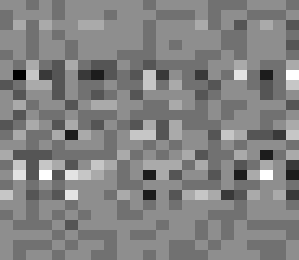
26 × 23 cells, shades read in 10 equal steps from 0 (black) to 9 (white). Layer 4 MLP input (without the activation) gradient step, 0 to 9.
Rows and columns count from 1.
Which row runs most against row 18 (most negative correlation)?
8
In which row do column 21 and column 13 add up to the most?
18
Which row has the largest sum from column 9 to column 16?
17
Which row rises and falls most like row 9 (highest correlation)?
13
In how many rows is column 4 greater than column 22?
8
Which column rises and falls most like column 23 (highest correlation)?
19
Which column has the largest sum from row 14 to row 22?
2
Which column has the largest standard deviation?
23
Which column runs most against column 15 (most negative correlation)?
3
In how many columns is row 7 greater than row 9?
7
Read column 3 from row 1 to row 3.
4 5 4
